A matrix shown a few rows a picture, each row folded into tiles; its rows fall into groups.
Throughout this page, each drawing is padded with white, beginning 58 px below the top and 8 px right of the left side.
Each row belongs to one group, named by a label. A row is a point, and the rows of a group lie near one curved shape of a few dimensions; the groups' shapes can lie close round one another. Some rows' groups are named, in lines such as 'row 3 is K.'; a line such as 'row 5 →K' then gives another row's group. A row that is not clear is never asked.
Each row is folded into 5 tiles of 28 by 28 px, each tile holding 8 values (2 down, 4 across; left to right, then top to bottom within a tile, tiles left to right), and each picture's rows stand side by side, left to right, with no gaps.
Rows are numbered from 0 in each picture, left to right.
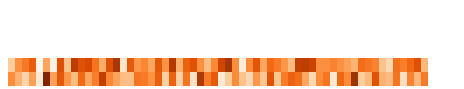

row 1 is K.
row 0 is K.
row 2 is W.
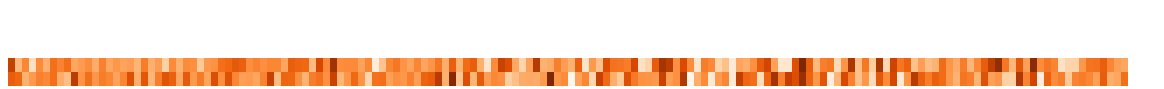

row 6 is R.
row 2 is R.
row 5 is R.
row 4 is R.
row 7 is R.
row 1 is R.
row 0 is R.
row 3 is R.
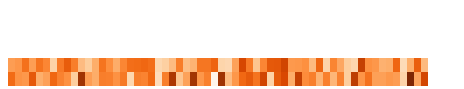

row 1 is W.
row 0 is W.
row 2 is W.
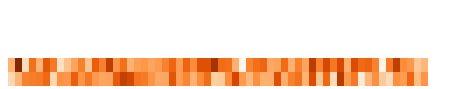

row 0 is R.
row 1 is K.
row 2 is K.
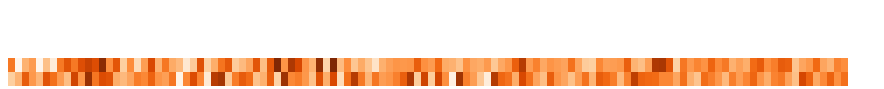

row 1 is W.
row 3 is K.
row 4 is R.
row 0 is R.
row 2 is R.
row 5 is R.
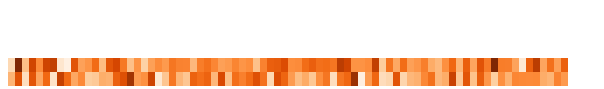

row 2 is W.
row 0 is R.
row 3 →K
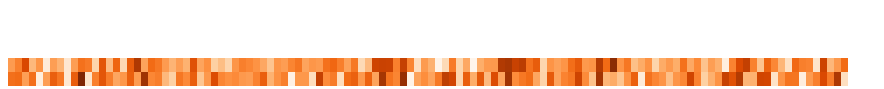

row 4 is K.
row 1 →R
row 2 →R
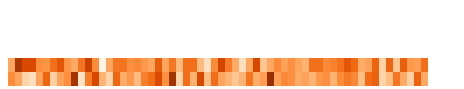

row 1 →R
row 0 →W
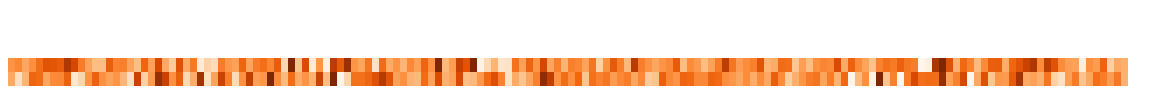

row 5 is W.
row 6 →R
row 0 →K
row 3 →R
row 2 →R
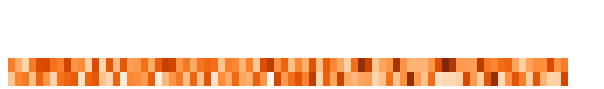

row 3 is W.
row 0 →W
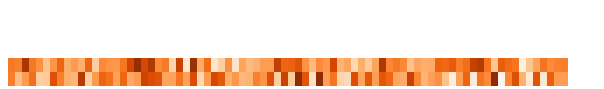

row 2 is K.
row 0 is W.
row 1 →R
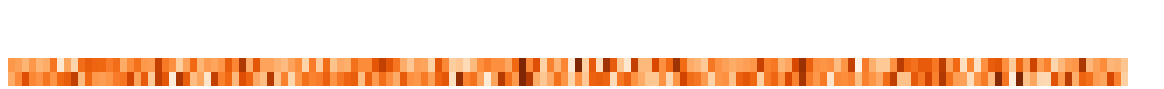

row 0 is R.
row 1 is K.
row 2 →R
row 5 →R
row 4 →R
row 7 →K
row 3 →K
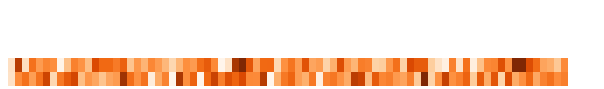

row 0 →R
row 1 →R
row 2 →W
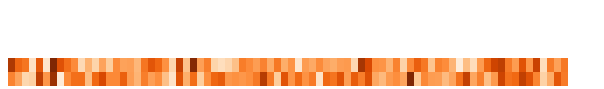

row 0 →R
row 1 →R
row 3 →K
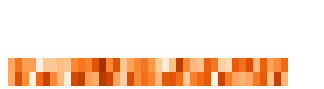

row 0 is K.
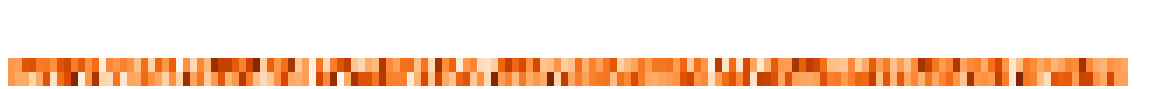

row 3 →K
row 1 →K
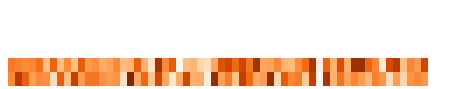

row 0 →W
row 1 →K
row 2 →K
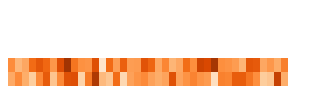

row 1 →K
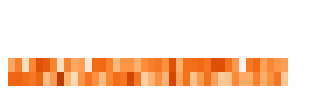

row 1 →K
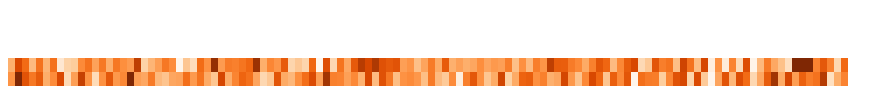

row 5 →R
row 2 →R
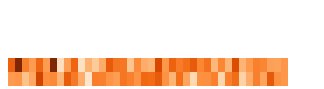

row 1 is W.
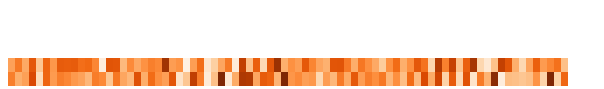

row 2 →W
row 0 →K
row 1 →W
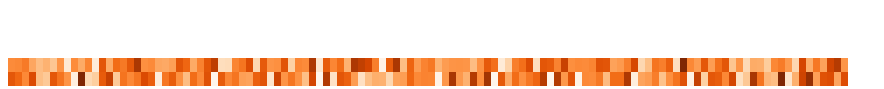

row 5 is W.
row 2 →K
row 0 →W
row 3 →W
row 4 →W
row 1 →W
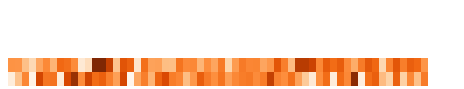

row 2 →W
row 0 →R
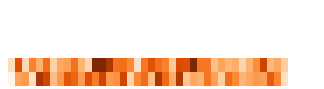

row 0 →R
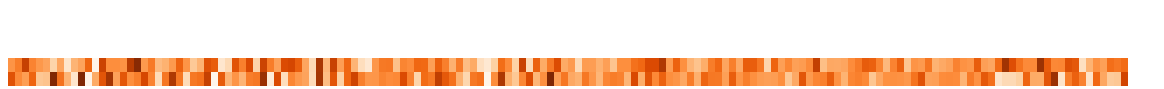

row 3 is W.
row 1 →W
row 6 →W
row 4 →R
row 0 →W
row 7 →W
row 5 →R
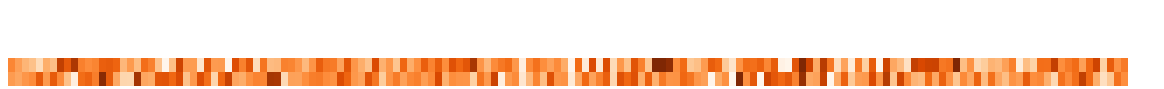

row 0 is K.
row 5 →R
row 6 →R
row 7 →K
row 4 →R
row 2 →W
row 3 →K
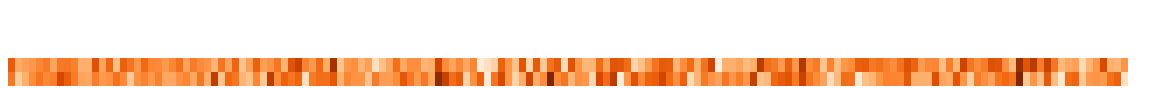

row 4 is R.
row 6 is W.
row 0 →W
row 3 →W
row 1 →W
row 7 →K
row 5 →R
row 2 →R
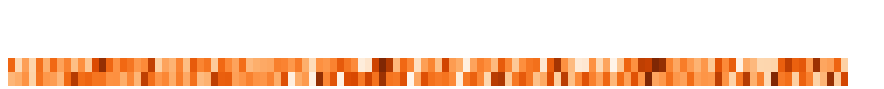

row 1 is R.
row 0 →R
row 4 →R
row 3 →W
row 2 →R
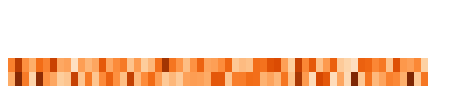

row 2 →K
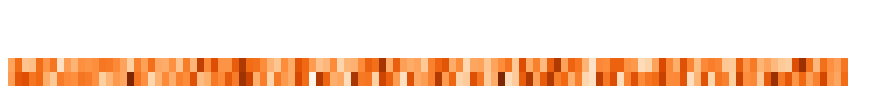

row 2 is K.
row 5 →R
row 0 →W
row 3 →W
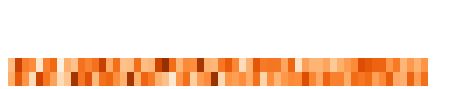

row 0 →K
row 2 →R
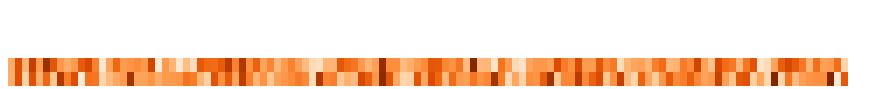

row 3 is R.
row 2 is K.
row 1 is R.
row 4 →W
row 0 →K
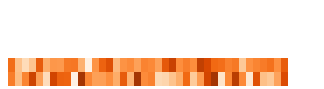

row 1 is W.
